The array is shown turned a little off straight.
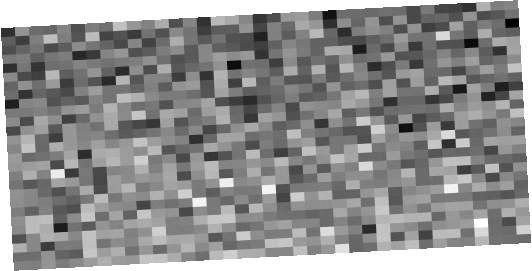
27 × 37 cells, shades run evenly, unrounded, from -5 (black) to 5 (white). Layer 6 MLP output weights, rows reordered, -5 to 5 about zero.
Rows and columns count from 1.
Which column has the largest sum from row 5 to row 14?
16
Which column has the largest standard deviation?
32
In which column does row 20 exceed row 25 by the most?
19
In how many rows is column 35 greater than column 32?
9
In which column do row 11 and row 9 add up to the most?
10
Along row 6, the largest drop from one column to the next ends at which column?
17
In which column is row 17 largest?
4
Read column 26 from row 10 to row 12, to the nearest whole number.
2 1 0
